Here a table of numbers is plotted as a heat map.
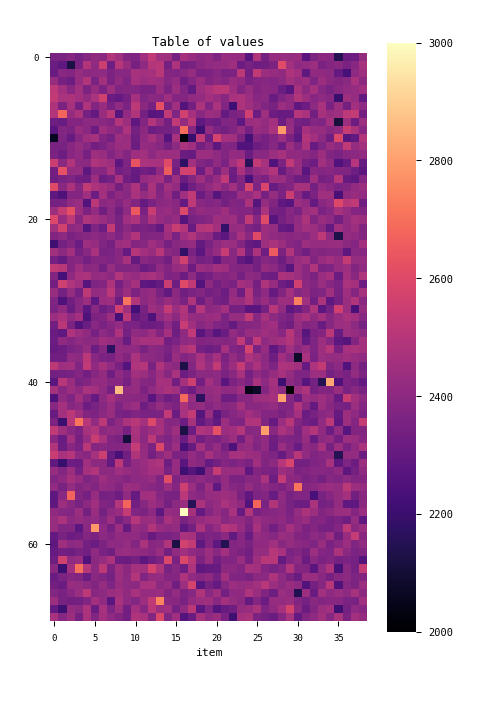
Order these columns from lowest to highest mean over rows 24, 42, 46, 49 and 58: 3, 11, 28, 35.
35, 3, 11, 28
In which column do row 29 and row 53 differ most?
30
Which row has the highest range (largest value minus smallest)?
41
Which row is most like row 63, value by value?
45
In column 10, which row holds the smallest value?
31
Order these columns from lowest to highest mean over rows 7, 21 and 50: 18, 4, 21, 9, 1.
21, 4, 9, 18, 1
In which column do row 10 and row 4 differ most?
0
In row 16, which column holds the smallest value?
16
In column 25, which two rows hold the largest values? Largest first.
55, 22
